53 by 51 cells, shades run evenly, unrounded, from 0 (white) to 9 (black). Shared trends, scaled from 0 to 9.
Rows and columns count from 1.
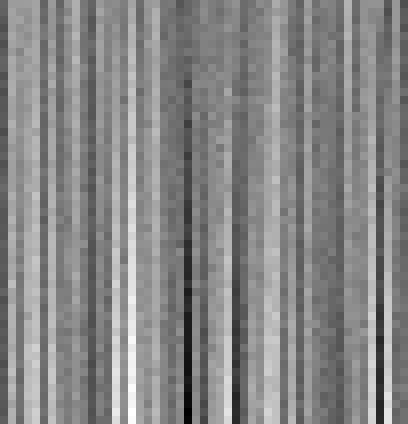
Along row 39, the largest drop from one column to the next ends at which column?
49
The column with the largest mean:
24
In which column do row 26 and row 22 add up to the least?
17
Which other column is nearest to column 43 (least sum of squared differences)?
38
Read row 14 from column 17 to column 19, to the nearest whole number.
2 5 4
